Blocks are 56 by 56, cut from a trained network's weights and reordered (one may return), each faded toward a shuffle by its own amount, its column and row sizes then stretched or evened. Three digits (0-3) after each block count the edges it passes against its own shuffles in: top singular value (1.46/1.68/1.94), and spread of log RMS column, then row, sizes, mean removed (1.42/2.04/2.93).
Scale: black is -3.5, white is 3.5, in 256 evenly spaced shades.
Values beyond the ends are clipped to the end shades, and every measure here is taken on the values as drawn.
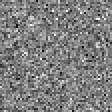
1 0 0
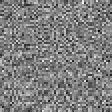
3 0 0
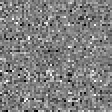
0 1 2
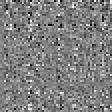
0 2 2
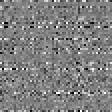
2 1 3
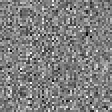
2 2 0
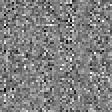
1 2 1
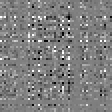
2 3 3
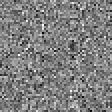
2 1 0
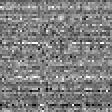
3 0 2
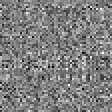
3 1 2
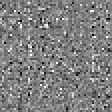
0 2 1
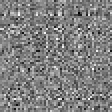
3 1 2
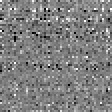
0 2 2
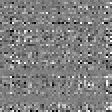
2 2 3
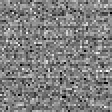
1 0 0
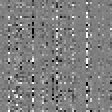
2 3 2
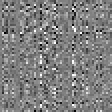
3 3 1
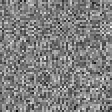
3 0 1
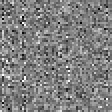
1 2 0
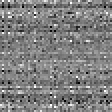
3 2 2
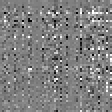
0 3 2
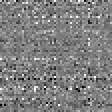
1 1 2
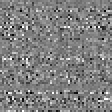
1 1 3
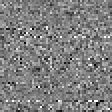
0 0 2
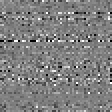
1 1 3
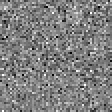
0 0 1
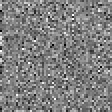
0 2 0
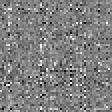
1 2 2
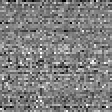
2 0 2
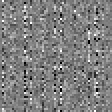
2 3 0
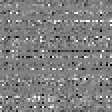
1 1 3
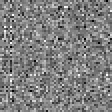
1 1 1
